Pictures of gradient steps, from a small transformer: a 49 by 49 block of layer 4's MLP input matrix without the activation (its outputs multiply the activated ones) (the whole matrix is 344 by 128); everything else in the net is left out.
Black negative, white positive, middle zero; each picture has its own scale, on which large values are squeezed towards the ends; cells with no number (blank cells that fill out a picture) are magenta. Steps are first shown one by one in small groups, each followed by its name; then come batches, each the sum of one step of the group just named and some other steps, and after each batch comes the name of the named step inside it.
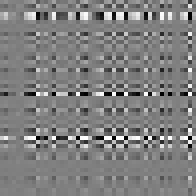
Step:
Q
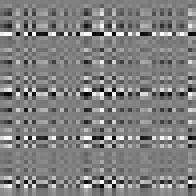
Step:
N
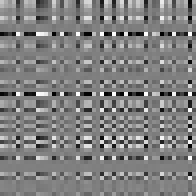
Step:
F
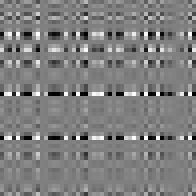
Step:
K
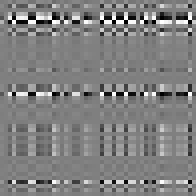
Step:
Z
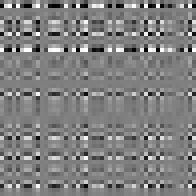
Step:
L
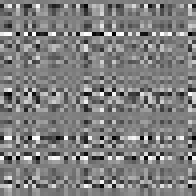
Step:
N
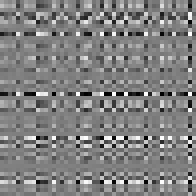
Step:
F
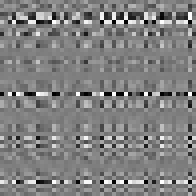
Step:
Z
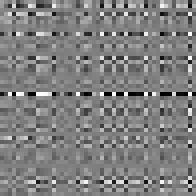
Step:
F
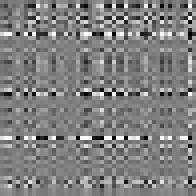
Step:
N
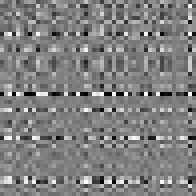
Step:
K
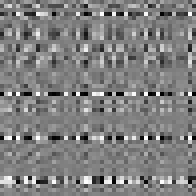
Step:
K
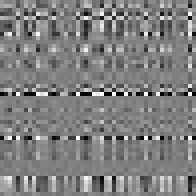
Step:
K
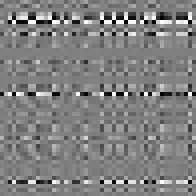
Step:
Z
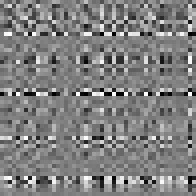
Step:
N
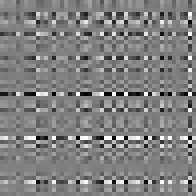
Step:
F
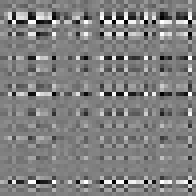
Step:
Z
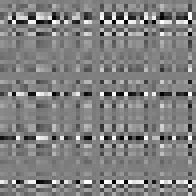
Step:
Z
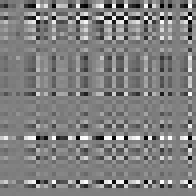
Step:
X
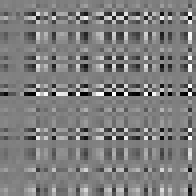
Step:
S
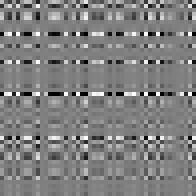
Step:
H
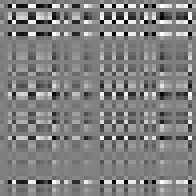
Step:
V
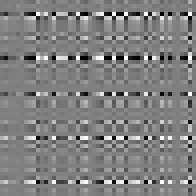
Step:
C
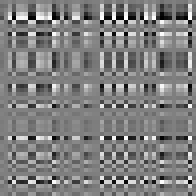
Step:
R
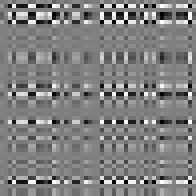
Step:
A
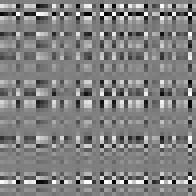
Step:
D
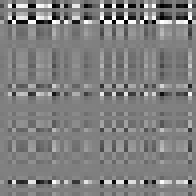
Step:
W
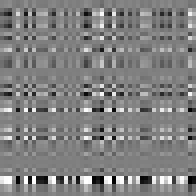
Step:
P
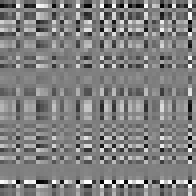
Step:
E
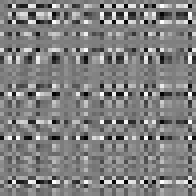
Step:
A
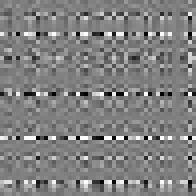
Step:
C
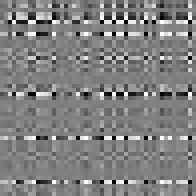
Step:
W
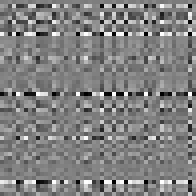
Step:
V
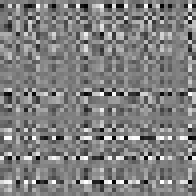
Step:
X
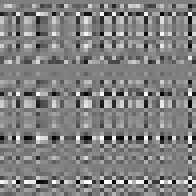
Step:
D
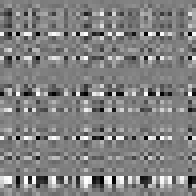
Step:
P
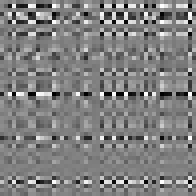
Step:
V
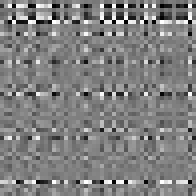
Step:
W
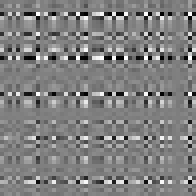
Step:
C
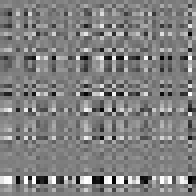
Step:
P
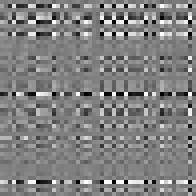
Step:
V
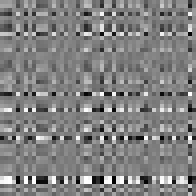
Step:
P
